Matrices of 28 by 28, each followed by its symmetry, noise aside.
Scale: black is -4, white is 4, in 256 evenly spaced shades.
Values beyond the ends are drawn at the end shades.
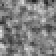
antisymmetric.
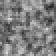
antisymmetric.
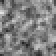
no symmetry.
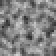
same after a half turn.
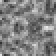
mirrored top to bottom.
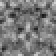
mirrored left to right.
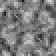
same after a half turn.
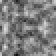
mirrored top to bottom.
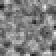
antisymmetric.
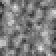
same after a half turn.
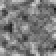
mirrored top to bottom.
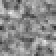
same after a half turn.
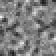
same after a half turn.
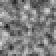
antisymmetric.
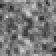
same after a half turn.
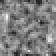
same after a half turn.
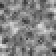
same after a half turn.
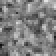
antisymmetric.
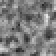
no symmetry.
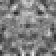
mirrored left to right.
